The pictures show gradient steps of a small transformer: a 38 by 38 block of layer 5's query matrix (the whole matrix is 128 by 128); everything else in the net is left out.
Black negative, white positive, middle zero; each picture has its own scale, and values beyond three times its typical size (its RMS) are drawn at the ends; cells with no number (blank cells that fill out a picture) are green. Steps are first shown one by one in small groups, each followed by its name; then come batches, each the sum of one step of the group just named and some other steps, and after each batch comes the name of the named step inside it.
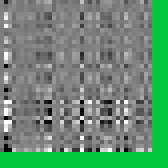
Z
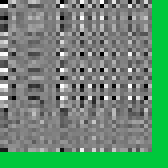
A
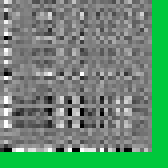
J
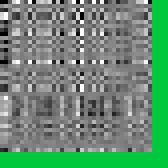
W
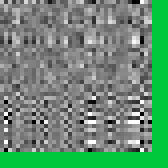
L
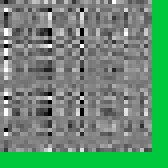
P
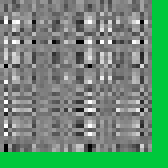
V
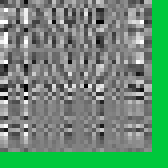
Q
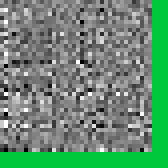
V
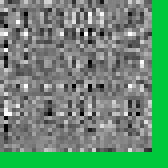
P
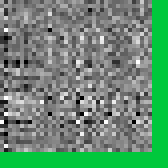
J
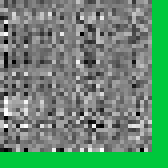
J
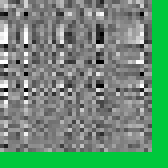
Q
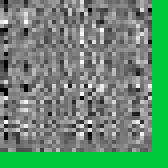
Q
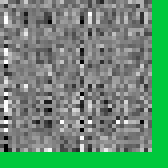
Z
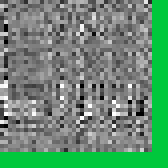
A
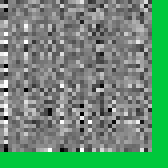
A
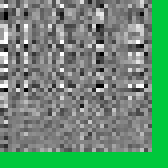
A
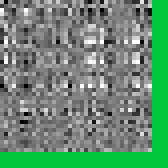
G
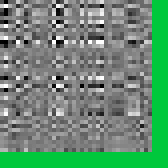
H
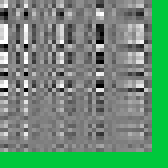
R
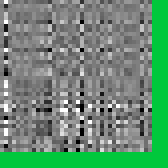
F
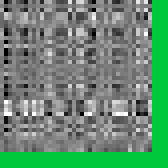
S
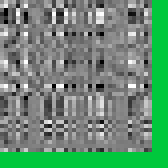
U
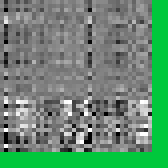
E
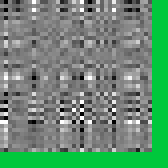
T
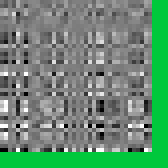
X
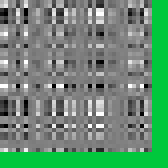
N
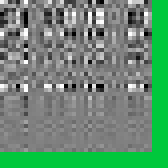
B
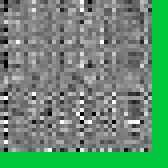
T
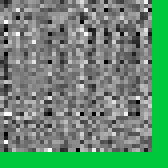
S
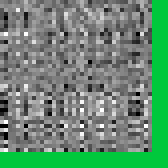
N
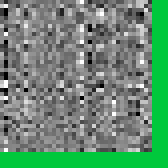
R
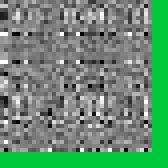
N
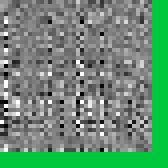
U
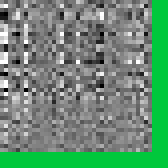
R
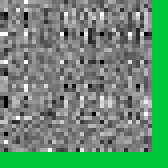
B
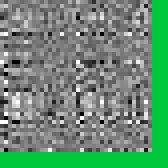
U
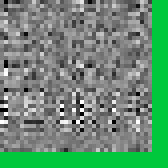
T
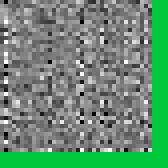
G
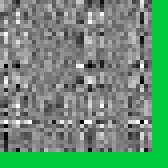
U
